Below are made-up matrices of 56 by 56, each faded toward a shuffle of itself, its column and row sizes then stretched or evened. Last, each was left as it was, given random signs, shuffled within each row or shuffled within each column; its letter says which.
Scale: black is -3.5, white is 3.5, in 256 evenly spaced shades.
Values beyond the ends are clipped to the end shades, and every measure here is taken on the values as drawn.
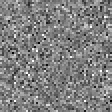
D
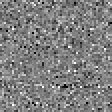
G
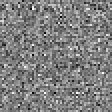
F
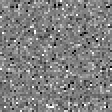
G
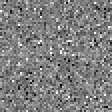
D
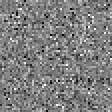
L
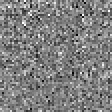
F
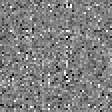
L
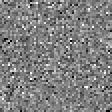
G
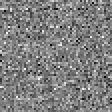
G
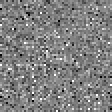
L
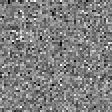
L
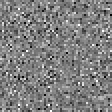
F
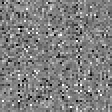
F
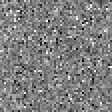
D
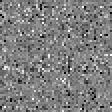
L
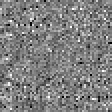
F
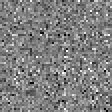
L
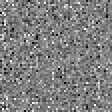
D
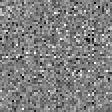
F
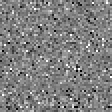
G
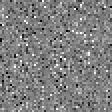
D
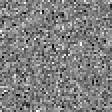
D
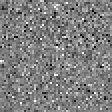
G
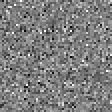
L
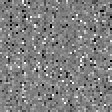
D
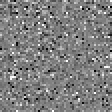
L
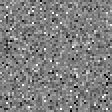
D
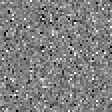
D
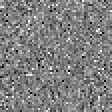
D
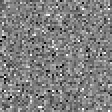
L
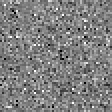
L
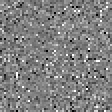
L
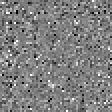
L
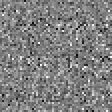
L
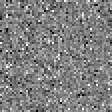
D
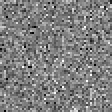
D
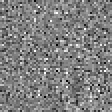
F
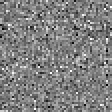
L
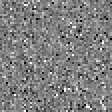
D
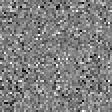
F
